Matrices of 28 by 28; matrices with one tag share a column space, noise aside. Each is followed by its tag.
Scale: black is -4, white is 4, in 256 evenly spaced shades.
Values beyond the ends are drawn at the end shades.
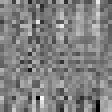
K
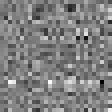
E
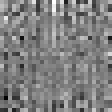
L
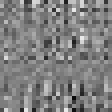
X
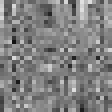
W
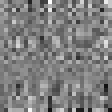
X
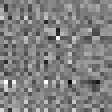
E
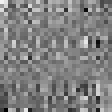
X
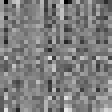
W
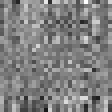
K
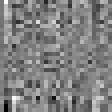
K
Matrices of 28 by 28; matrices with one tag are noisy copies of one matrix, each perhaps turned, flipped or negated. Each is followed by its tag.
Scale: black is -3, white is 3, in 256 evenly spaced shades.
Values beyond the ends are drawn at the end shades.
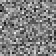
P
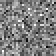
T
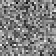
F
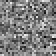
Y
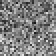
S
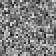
F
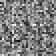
T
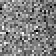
S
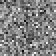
F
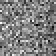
S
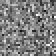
T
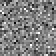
P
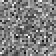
F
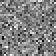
P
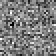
Y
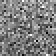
S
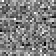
Y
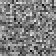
T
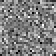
P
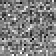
T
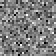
P
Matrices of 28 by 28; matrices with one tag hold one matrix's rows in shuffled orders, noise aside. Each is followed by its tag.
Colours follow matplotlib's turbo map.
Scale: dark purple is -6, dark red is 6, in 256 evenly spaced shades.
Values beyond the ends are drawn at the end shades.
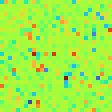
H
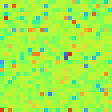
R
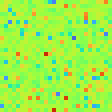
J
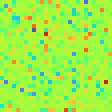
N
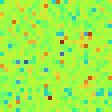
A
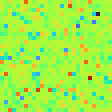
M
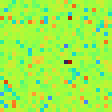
R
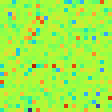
H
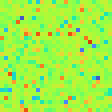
M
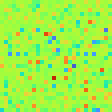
J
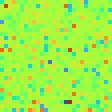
R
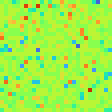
M
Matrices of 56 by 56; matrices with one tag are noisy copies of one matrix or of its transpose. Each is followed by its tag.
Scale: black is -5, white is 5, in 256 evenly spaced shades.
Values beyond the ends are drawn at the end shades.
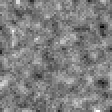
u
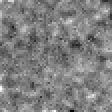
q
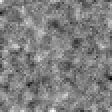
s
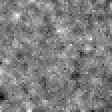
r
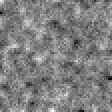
s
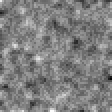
s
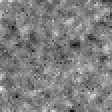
q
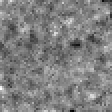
q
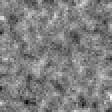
u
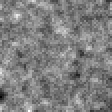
r
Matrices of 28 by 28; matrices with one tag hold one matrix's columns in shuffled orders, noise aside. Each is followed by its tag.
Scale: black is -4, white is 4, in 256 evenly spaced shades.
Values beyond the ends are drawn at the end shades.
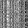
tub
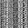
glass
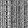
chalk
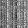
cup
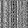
tub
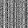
glass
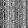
cup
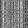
tub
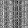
chalk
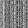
chalk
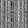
tub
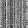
cup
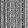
glass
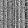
cup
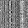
tub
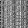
chalk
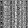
chalk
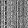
chalk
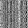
tub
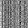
chalk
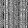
cup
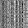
tub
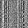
tub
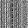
glass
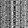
chalk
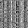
tub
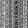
chalk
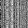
cup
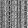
chalk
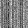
cup
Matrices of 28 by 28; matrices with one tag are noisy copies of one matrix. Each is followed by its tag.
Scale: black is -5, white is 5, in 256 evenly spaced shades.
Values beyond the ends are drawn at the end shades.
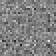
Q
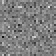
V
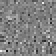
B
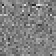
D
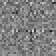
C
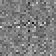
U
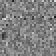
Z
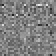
D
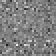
Q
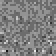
B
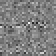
U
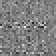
U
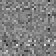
Q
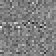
U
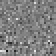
B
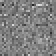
D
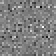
V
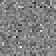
V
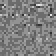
D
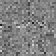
U
